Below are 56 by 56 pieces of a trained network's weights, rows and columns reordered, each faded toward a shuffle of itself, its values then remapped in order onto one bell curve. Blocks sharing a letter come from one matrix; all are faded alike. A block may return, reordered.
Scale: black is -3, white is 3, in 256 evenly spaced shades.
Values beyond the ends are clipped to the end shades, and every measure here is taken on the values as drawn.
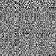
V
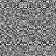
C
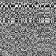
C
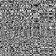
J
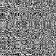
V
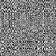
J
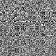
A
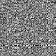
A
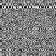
C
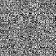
A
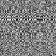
C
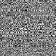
J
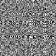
V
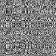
J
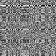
C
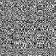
A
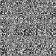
A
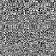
J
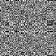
J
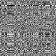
C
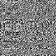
A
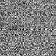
A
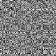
V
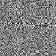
A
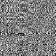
V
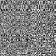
J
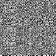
A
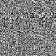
V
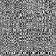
J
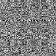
A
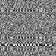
C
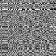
C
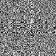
V
